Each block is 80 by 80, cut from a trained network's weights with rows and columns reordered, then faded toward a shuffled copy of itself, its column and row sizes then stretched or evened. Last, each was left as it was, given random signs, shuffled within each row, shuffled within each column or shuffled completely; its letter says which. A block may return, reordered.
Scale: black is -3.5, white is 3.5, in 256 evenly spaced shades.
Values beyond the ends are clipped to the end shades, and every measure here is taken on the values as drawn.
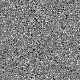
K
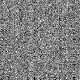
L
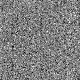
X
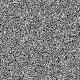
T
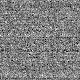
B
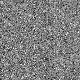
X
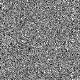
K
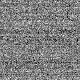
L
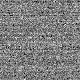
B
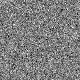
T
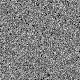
T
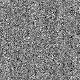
X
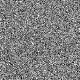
K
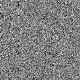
X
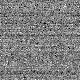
B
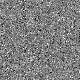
X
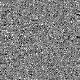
L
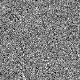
K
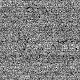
L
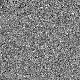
B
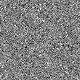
K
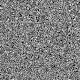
X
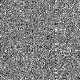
L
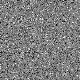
K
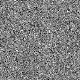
L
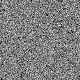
T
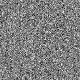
X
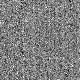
X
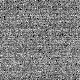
L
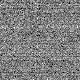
L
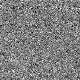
B
